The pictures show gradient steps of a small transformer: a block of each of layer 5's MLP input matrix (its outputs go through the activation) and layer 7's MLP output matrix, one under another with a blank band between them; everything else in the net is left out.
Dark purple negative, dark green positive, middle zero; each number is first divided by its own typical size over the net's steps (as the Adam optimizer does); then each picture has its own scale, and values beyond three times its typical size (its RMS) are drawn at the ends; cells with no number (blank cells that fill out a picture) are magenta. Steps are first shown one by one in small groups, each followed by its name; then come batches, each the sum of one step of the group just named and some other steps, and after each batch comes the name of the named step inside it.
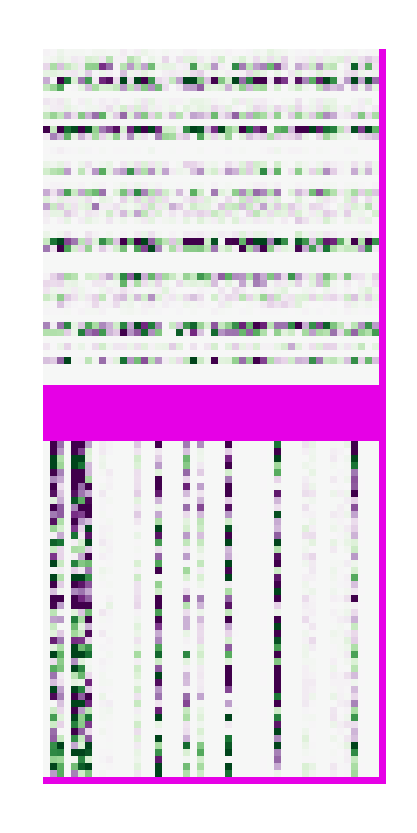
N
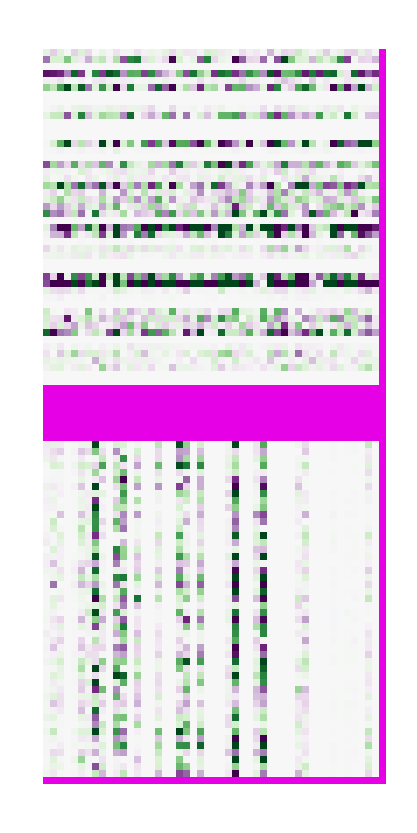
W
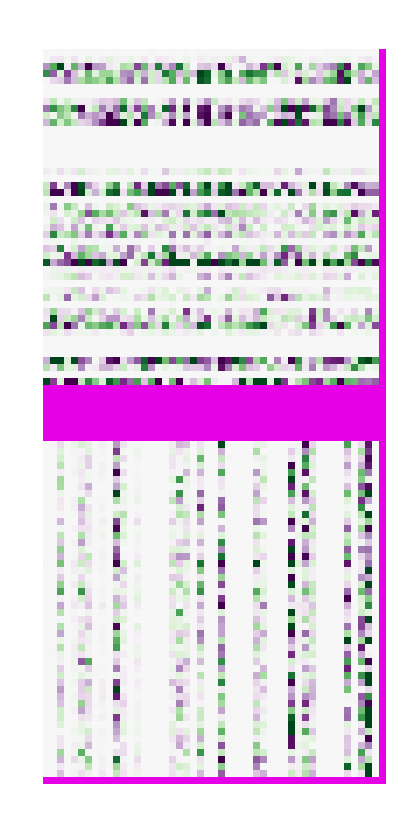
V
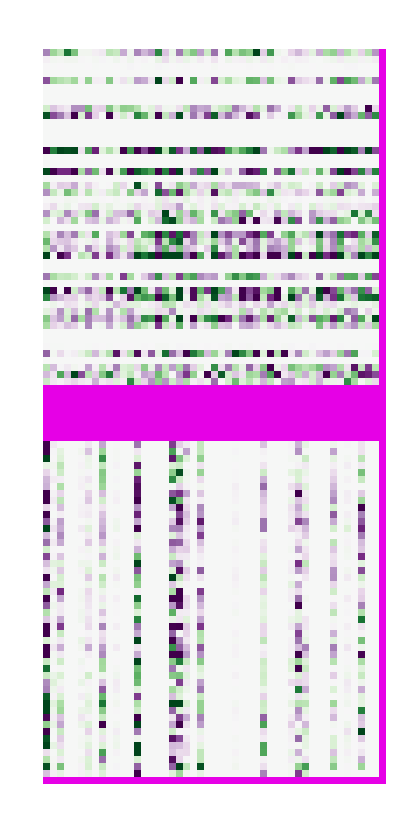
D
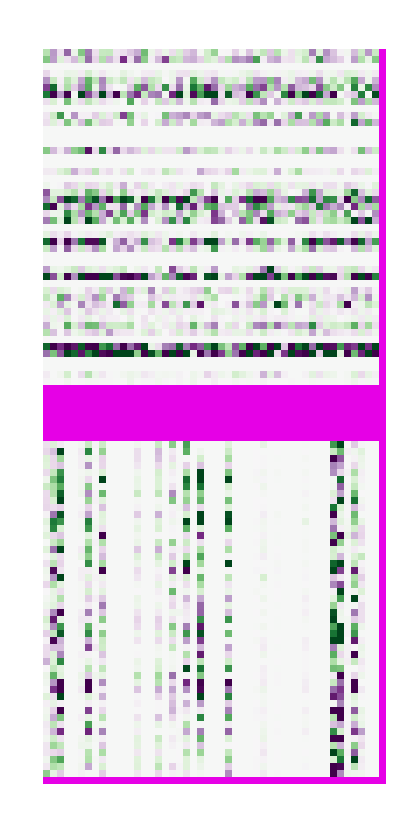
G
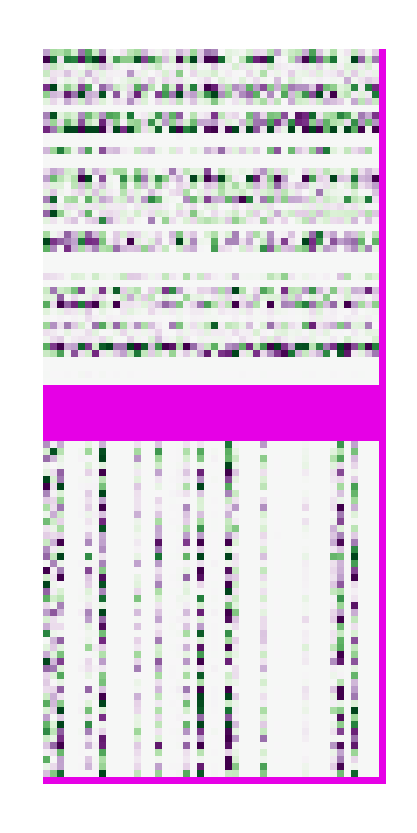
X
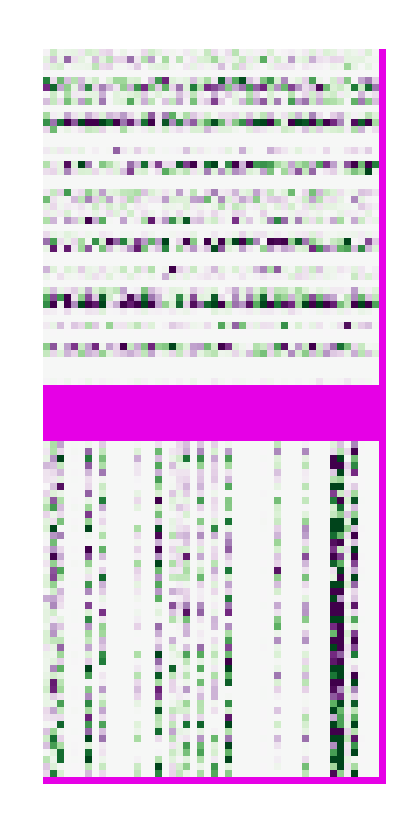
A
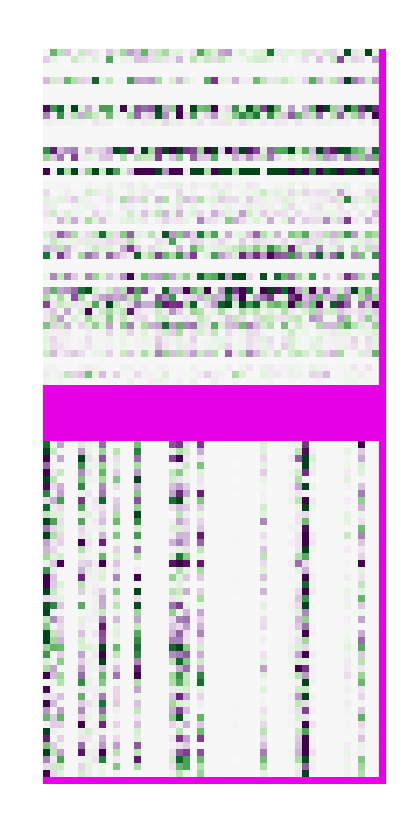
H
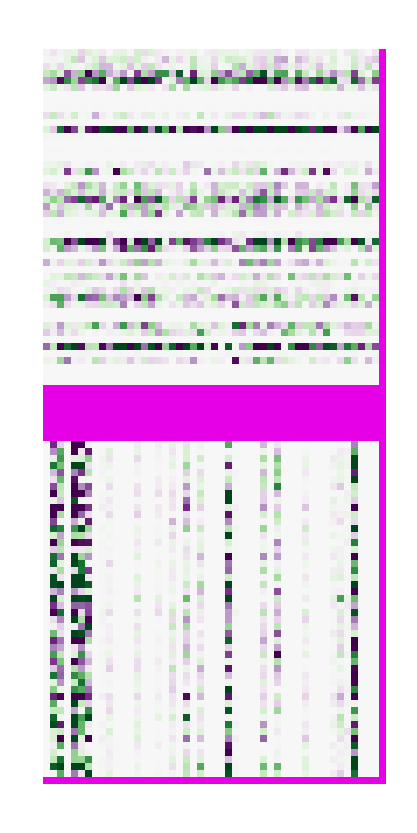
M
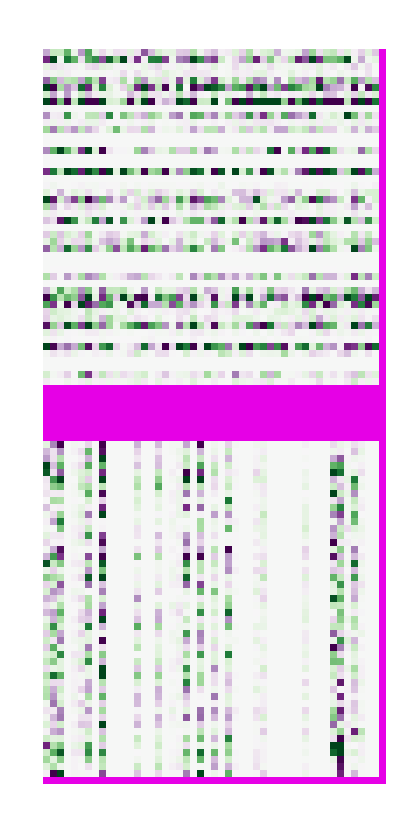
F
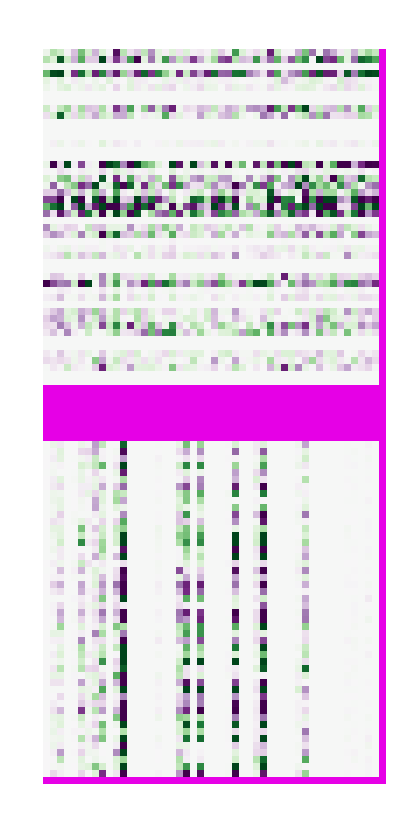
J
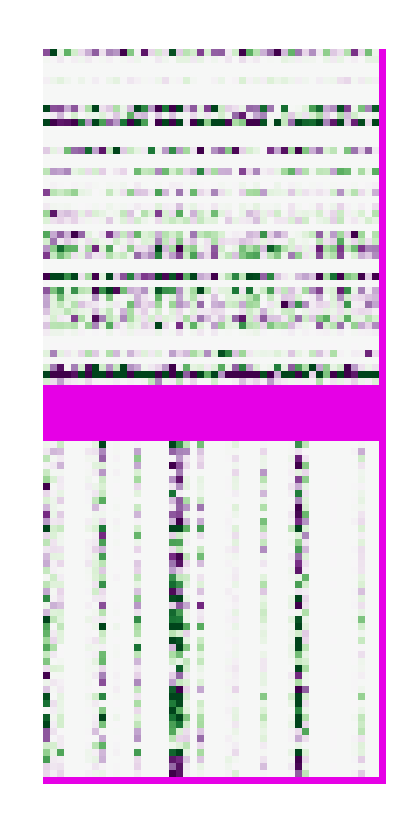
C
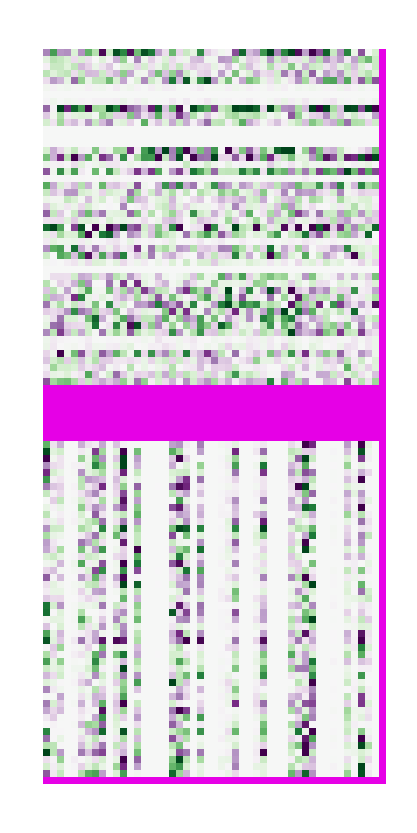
H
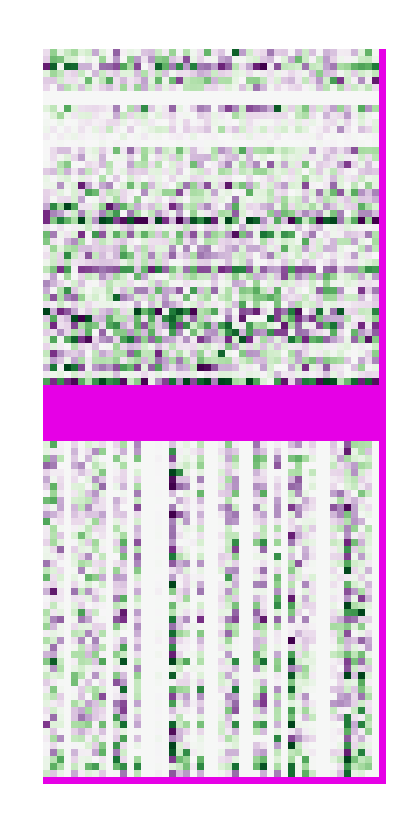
J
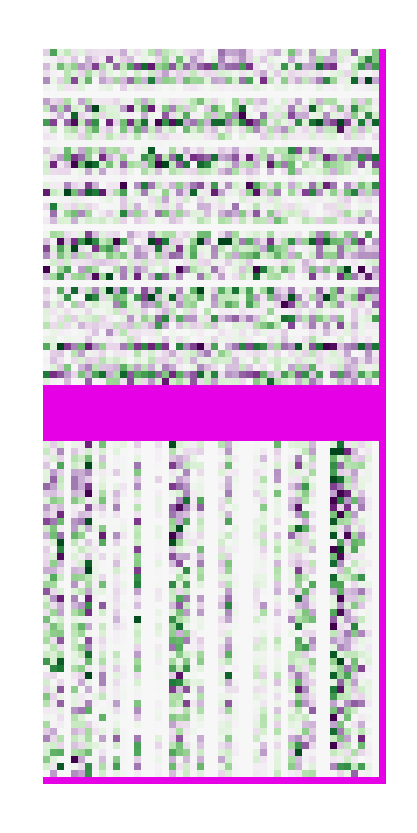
C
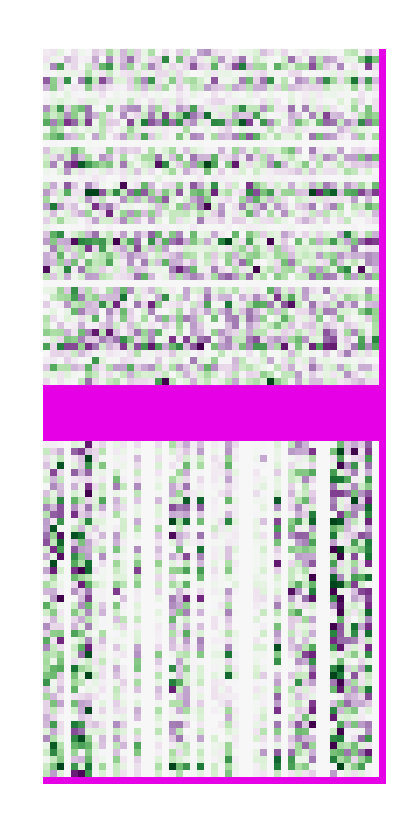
A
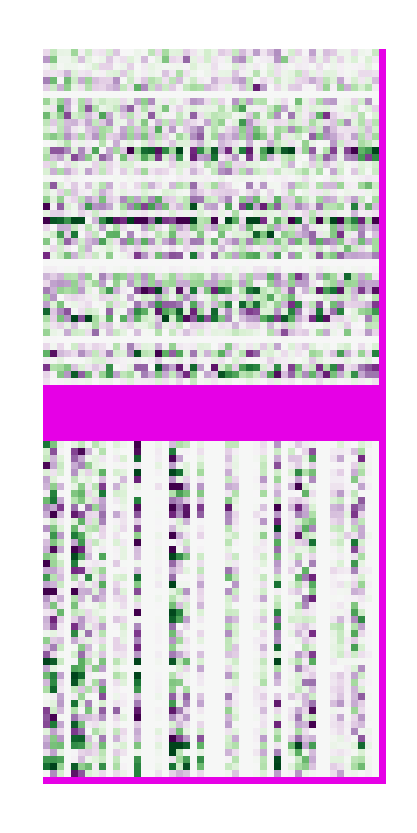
W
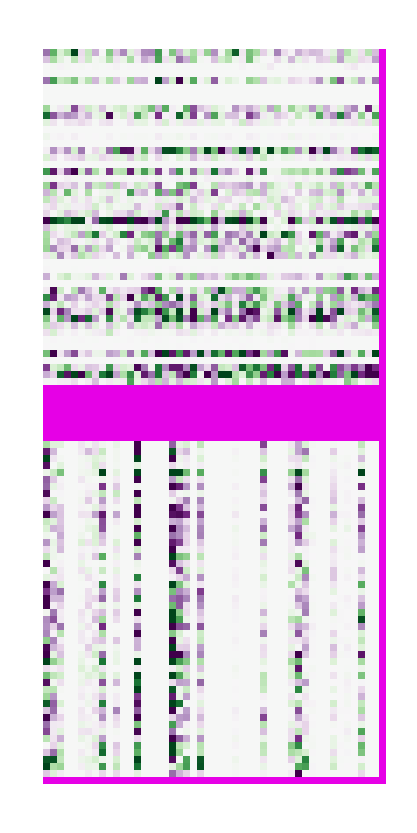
D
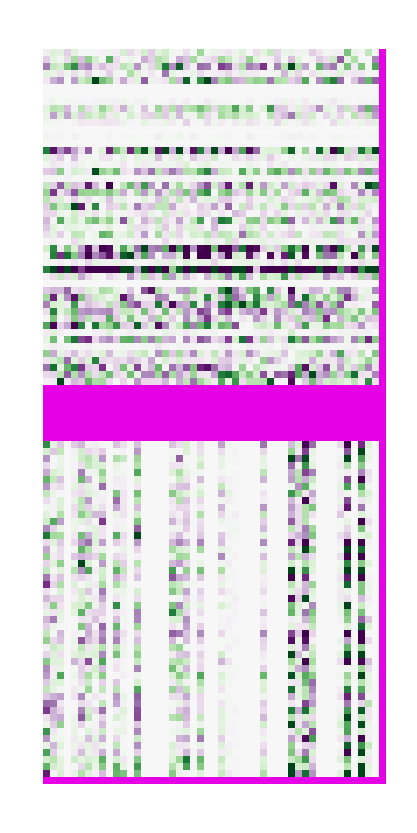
H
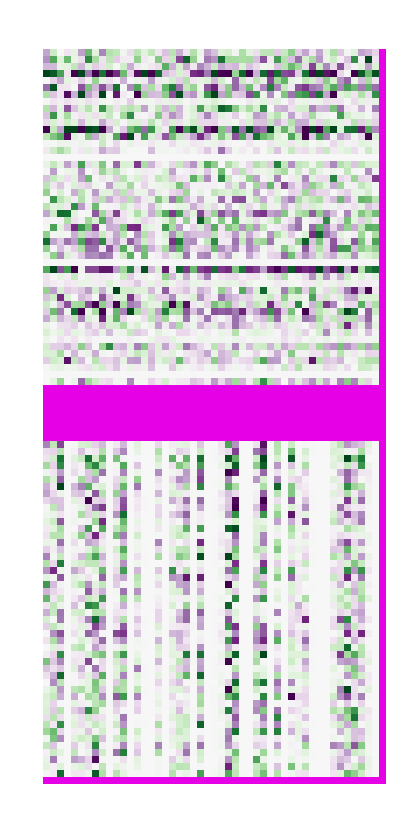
X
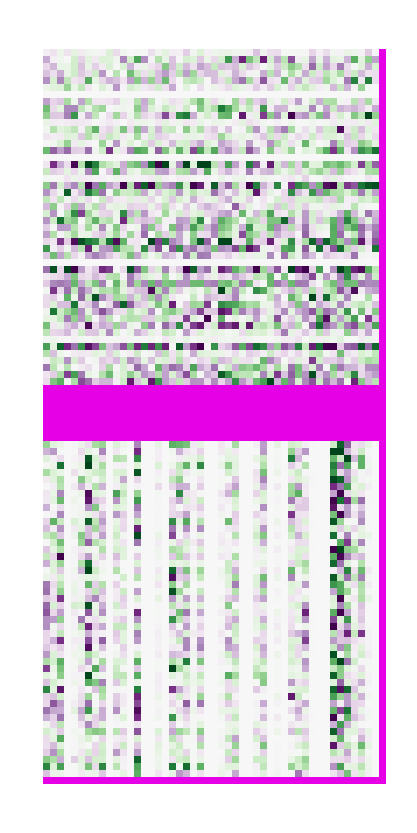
W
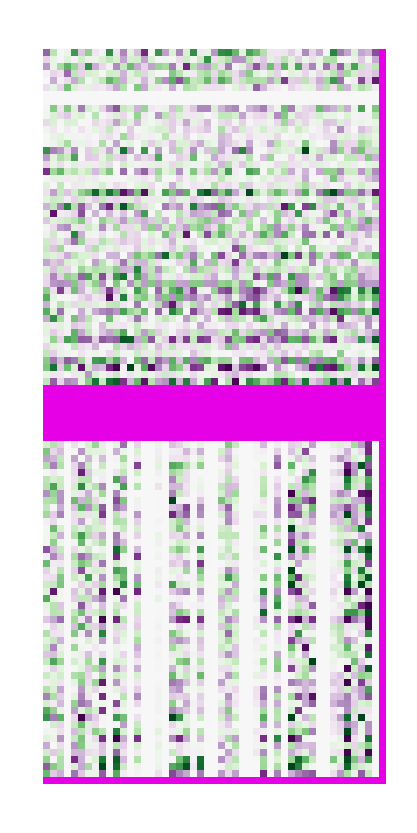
W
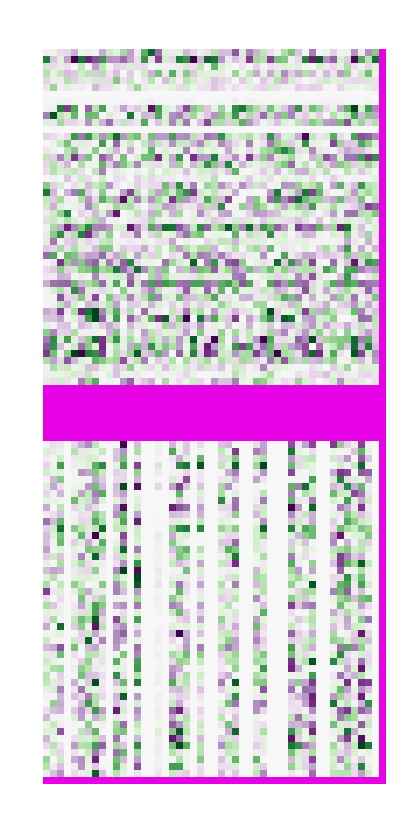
W
